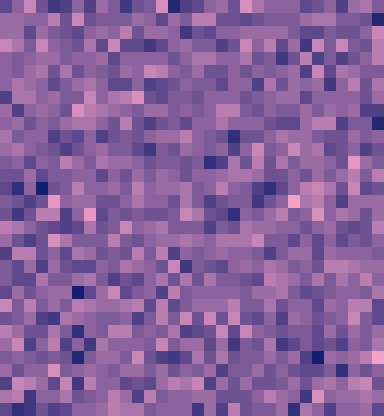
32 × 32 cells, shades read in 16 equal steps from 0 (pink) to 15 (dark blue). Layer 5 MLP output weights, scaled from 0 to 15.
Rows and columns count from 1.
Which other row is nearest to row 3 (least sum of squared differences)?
18
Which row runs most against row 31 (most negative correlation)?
20
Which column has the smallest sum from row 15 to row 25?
30
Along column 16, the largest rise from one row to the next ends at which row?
26
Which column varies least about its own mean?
9
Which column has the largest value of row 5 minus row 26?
10
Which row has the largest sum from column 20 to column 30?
27
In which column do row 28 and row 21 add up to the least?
32
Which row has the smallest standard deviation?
14
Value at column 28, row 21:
4
